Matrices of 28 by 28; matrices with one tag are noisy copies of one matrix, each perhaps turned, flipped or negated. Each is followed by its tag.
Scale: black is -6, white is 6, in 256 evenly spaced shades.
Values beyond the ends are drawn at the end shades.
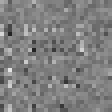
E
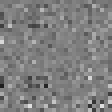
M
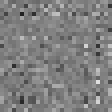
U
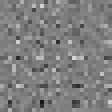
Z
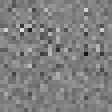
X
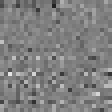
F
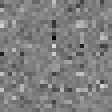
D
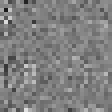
M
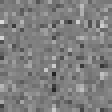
D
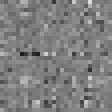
D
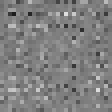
U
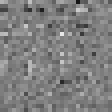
E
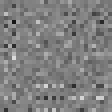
U
